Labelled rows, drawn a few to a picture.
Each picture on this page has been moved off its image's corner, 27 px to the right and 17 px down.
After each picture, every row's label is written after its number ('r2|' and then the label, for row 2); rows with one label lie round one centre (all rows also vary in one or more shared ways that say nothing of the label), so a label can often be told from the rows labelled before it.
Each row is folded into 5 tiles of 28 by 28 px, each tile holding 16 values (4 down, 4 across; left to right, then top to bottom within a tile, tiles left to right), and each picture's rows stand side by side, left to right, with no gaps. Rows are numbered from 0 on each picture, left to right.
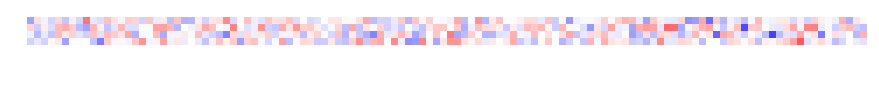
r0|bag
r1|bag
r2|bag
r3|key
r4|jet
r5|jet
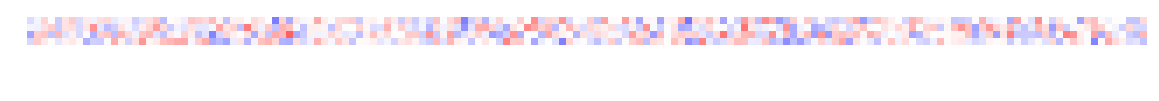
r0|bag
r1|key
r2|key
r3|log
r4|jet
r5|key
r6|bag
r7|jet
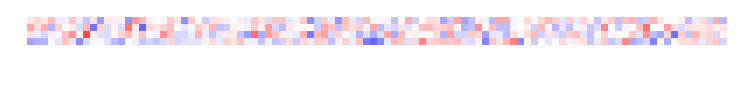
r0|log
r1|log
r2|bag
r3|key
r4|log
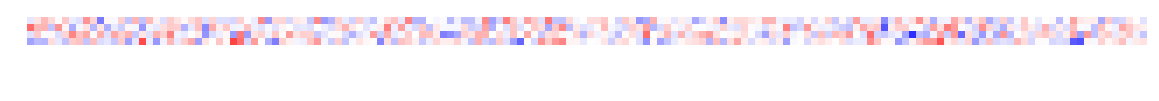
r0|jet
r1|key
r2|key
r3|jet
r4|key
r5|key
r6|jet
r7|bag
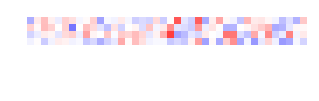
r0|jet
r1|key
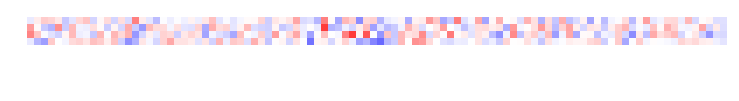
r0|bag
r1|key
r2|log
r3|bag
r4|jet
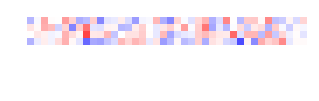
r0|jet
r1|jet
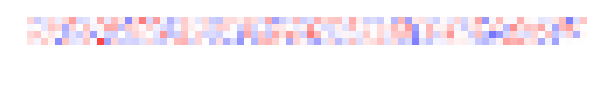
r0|log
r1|key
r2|bag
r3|bag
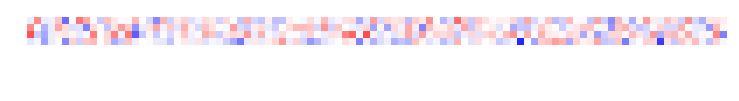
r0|bag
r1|bag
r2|log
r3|key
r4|key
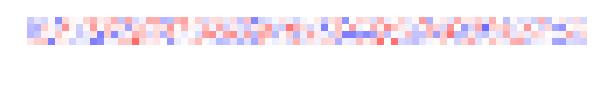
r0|log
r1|bag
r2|bag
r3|key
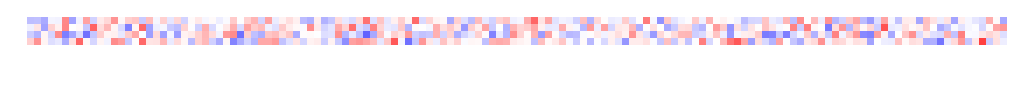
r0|jet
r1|log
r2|bag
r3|jet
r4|bag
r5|key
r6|bag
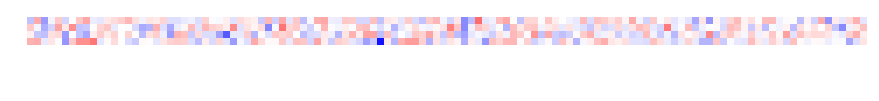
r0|key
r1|bag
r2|key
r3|jet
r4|key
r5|key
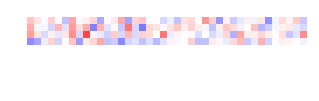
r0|log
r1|jet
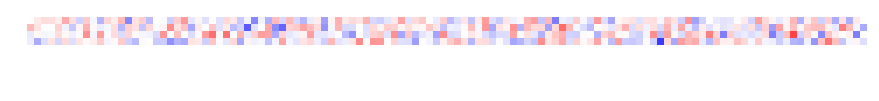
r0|jet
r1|bag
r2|jet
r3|jet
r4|key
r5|jet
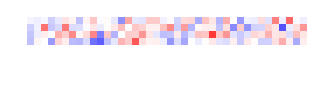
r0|log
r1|log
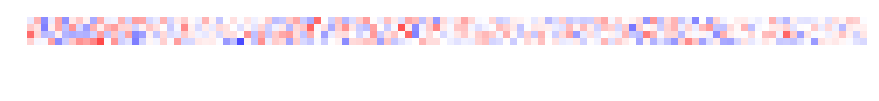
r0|bag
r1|key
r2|bag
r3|bag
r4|jet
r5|log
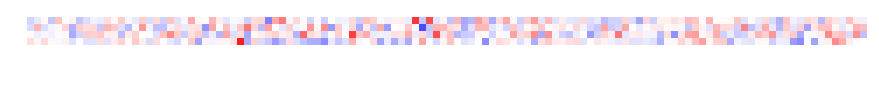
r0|jet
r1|log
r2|log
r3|jet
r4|log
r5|log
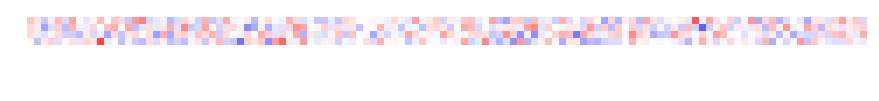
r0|log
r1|bag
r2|log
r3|log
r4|log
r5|log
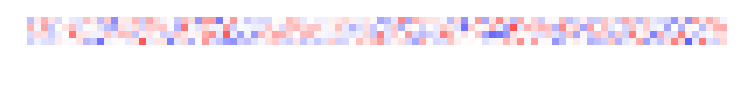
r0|bag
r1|log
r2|jet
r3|bag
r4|bag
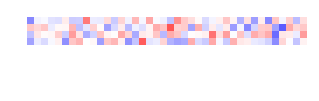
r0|bag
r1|bag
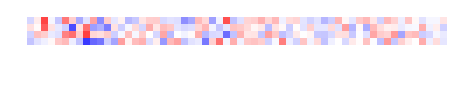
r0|jet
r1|jet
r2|jet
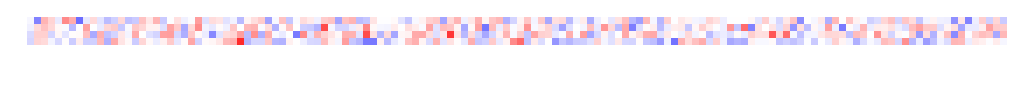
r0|jet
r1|jet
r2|log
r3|key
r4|jet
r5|log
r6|bag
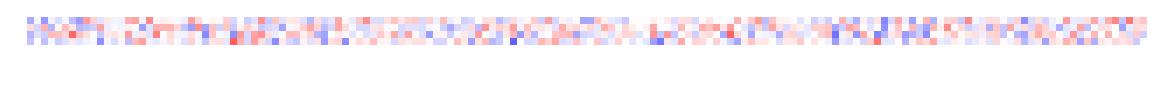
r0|log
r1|key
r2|jet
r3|log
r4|bag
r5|bag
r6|key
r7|log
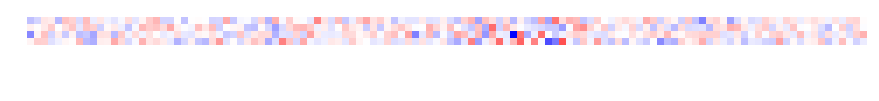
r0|bag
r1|bag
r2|bag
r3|bag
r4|key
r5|jet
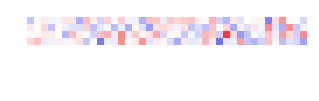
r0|key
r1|log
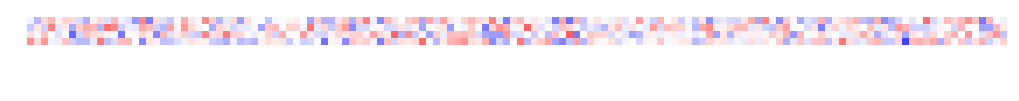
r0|jet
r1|jet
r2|jet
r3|key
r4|bag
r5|jet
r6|key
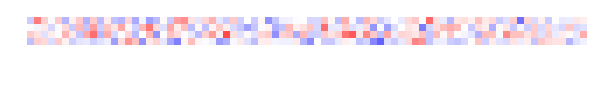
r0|bag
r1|bag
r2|log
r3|jet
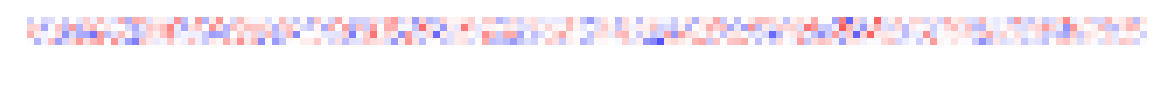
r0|bag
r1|bag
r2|jet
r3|log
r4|bag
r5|jet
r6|key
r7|bag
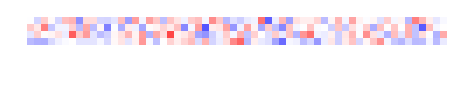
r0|log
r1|key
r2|log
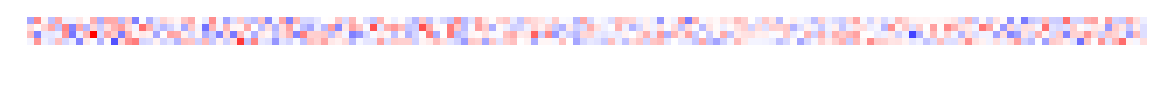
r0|jet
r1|bag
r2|bag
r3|jet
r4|jet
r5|key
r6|jet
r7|jet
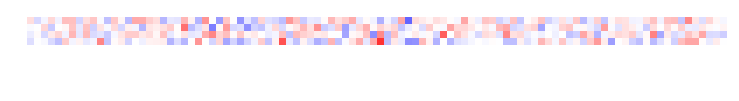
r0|log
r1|jet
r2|jet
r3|jet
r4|log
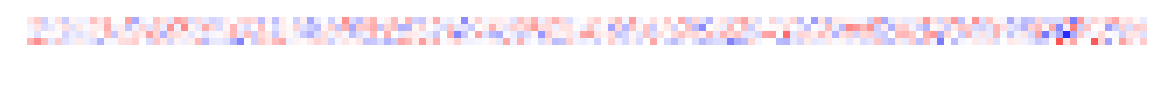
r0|key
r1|bag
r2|jet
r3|log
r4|key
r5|bag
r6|log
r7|bag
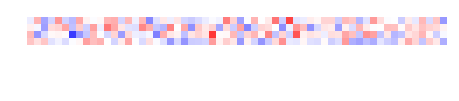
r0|jet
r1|log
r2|log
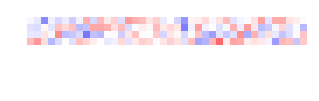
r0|log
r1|jet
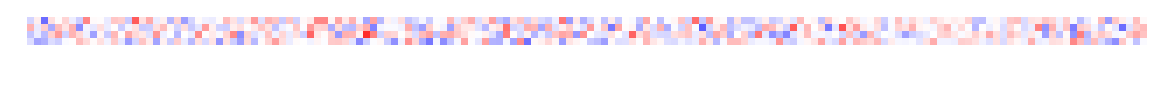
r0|log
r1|log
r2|key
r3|log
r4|log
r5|bag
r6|key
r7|key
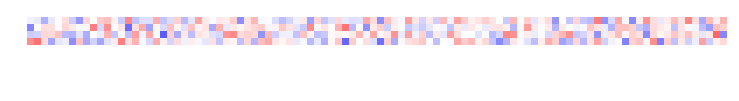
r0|key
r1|jet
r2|jet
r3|key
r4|key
